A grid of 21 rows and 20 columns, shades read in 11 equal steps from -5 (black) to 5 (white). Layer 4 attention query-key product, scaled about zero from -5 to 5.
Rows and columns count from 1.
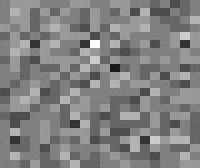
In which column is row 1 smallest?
18
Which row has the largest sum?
8
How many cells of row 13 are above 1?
2
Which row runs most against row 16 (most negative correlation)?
21
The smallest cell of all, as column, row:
12, 9
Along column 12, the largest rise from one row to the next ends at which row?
10
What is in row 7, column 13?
-2
